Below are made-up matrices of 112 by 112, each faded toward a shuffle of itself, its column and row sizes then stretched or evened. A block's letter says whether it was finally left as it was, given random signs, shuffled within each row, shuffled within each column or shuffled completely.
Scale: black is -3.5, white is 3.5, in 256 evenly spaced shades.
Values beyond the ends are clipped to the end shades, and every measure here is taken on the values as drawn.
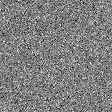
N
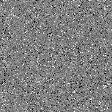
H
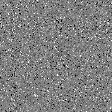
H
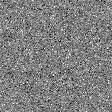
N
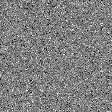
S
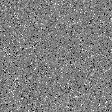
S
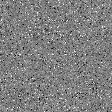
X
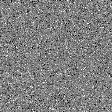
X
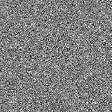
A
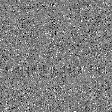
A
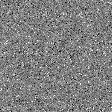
X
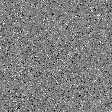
N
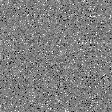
A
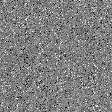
S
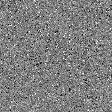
S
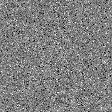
S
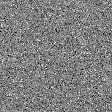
N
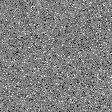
N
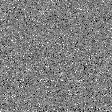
X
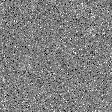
N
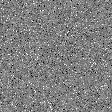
N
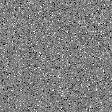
S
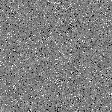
S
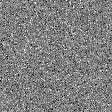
N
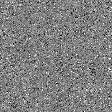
H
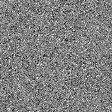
H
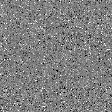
A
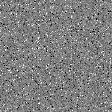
S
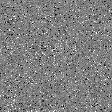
A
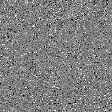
A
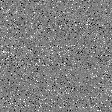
X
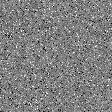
N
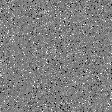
S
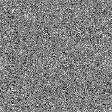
A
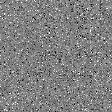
H
